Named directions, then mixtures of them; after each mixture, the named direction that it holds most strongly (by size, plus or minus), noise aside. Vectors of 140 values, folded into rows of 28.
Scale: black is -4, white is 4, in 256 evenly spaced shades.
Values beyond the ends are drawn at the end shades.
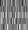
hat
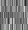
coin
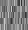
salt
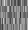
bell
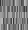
hat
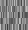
salt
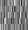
salt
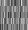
bell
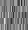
salt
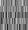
hat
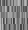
bell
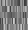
bell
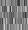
salt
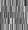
coin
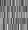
hat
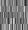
coin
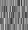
salt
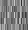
salt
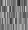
bell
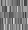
coin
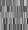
coin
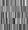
hat
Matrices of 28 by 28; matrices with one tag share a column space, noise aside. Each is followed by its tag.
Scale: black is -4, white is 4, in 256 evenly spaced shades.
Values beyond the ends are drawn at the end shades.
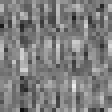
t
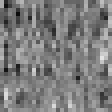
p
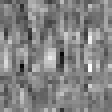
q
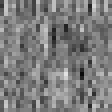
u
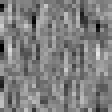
t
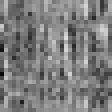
u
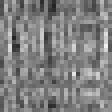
u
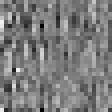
t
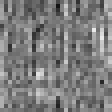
u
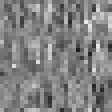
t
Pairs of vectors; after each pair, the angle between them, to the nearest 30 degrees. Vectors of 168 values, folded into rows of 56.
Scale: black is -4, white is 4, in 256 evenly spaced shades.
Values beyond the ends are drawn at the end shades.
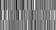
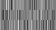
120 degrees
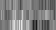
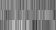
30 degrees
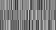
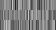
30 degrees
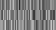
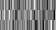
60 degrees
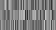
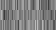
90 degrees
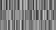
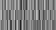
150 degrees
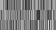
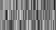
90 degrees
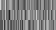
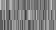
30 degrees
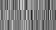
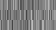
150 degrees
